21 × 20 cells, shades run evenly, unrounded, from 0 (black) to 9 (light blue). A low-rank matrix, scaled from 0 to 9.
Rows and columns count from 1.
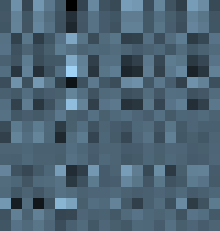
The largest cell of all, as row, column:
7, 7
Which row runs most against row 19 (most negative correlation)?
20
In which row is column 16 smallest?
16
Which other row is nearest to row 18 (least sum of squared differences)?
5
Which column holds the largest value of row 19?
6
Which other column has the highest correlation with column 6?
1
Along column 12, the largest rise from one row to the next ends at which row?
8
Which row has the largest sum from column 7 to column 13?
19
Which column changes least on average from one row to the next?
10
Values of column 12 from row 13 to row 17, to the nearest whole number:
3 4 4 7 6
